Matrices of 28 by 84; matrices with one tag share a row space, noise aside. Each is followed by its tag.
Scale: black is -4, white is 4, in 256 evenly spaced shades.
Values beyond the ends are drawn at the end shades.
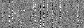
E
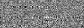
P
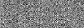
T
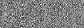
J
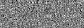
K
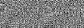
K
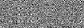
K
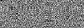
K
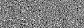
J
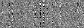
E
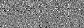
T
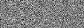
J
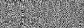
J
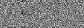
J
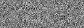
T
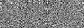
P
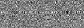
K
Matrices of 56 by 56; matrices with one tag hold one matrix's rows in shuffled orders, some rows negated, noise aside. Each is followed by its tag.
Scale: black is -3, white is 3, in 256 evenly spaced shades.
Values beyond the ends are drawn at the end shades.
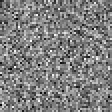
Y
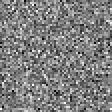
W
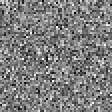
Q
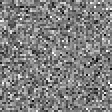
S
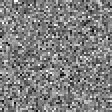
Y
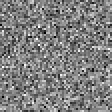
W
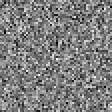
Q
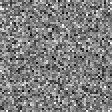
S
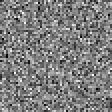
Y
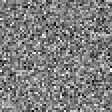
W
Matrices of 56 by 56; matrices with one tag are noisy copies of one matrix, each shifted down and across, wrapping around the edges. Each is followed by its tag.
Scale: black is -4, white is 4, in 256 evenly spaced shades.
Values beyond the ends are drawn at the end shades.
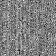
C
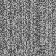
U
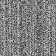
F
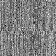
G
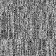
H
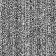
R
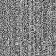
C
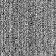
F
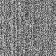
C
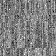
H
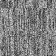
H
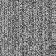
U
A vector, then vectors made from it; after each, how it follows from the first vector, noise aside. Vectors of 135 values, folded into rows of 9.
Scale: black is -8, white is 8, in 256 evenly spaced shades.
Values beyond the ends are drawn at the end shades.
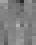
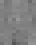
reversed, shrunk.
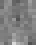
reversed, negated.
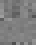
wrapped around, negated, partly zeroed.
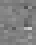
wrapped around, negated, partly zeroed.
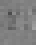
wrapped around, negated, partly zeroed.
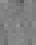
shrunk.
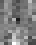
reversed, negated, scaled up.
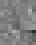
wrapped around.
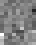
wrapped around, negated, scaled up.
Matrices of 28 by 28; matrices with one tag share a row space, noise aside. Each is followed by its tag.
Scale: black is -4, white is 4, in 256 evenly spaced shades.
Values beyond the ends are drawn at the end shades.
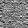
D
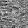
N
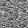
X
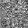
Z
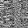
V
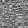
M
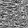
N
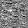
N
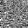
V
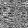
V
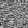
V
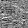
N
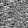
V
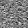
X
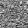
D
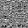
Z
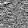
V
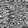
V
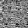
D
